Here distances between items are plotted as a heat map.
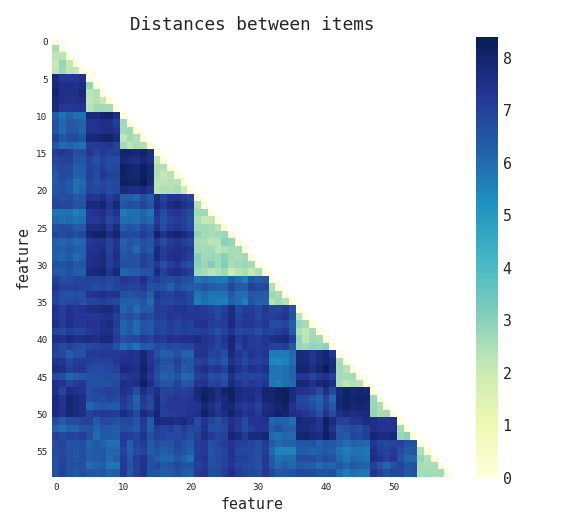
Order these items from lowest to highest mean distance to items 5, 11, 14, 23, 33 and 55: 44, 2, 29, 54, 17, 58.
54, 58, 29, 2, 44, 17
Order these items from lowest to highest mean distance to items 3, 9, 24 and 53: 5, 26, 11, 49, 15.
5, 26, 11, 15, 49
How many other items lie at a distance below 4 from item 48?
3
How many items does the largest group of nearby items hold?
11
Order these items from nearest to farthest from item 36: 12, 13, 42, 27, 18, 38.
38, 12, 13, 27, 18, 42
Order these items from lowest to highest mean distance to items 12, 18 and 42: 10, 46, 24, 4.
46, 10, 4, 24
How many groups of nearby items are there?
11
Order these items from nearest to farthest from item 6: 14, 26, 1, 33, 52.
52, 33, 14, 1, 26
